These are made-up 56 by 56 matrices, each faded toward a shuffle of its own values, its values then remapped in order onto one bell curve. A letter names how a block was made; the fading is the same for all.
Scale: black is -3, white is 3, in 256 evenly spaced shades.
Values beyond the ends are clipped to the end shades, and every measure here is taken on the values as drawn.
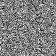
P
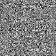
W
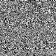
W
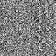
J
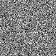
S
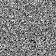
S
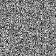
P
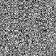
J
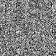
J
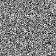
W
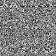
W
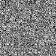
W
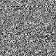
W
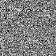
W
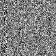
P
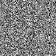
P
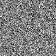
P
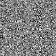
W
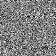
S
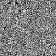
J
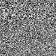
W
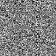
W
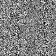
P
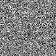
W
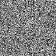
P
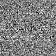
S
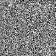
P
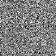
W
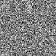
J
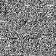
S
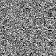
J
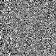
W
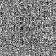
J
